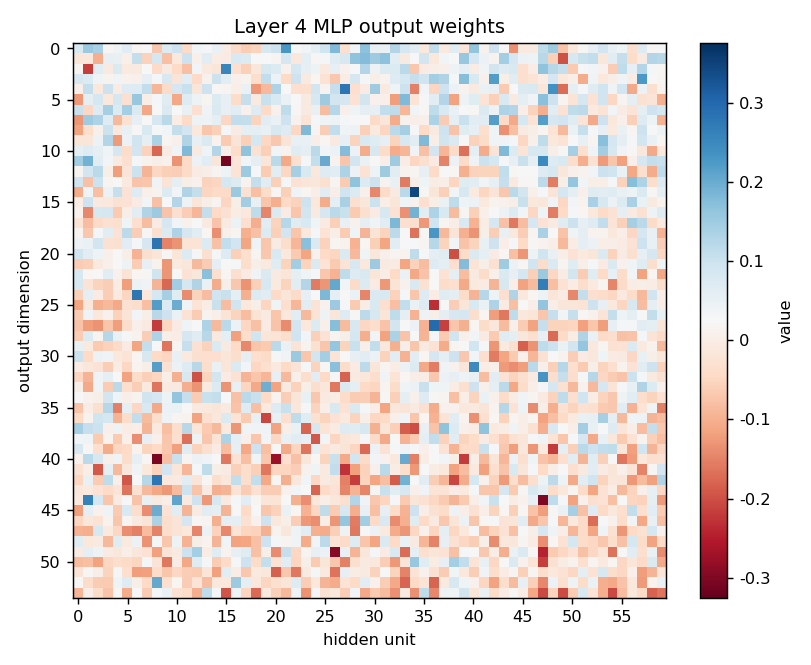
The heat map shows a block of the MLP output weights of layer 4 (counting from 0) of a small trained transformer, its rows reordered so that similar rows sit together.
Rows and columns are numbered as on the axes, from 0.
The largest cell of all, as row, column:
14, 34
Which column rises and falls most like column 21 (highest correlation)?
5
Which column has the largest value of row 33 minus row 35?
4
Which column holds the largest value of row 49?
12
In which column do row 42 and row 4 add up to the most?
48
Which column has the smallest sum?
59
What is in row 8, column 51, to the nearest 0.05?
0.1
